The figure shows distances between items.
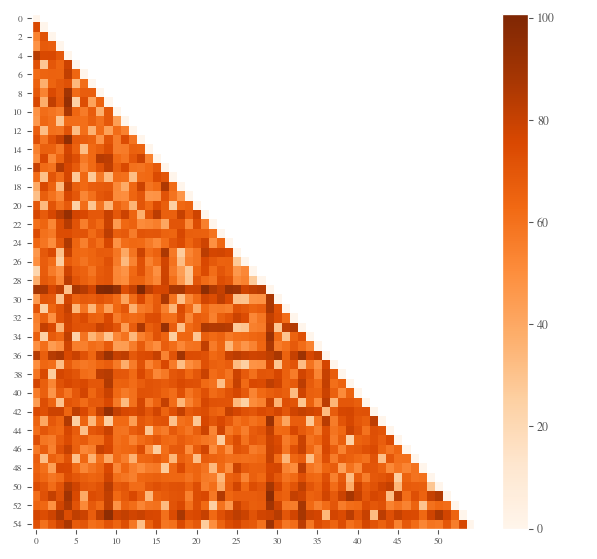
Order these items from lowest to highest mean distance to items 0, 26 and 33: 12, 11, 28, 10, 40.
11, 28, 10, 12, 40
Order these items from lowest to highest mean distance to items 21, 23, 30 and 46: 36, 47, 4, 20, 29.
47, 20, 36, 4, 29
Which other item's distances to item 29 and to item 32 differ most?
4
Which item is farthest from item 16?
33
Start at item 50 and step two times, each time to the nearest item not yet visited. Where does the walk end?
45
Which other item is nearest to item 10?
8
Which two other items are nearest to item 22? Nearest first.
52, 48
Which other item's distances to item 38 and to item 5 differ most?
9
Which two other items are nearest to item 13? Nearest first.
54, 21
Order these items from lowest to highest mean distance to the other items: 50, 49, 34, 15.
34, 49, 15, 50
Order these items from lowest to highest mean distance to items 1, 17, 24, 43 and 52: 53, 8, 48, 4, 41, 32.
48, 8, 32, 41, 53, 4
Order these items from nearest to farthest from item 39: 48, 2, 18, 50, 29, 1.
50, 2, 48, 1, 18, 29
